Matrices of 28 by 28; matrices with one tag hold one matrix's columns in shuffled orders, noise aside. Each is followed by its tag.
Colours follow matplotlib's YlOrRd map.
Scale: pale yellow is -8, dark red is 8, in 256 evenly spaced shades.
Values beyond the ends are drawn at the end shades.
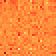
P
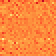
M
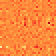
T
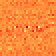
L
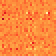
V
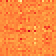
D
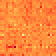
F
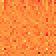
P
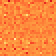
M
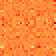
T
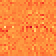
L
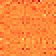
M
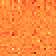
P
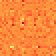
T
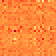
D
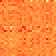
D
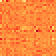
D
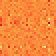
T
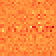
L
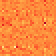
T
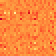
V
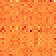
D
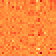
P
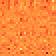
P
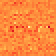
L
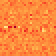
L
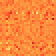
V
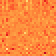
P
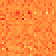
V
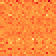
M
